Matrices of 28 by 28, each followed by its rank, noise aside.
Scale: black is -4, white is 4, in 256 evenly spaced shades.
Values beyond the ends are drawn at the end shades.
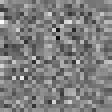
six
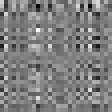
two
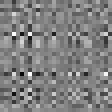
two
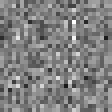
six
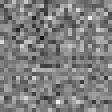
eight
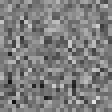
six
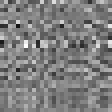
three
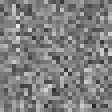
eight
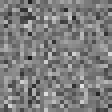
eight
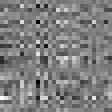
three
